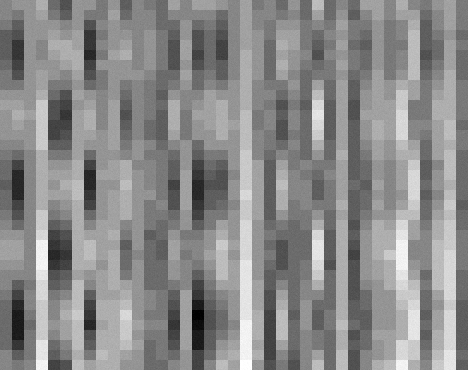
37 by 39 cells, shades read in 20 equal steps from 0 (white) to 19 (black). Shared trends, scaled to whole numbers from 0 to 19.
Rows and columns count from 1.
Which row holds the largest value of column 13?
24
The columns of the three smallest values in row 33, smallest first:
21, 35, 38
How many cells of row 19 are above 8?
20
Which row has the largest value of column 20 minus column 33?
26
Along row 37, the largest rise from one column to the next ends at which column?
5
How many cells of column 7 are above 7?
5
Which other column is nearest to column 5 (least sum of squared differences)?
6
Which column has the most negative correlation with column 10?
25
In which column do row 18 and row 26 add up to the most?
30
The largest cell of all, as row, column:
32, 17
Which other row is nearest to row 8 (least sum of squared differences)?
3
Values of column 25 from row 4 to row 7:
7 7 8 8
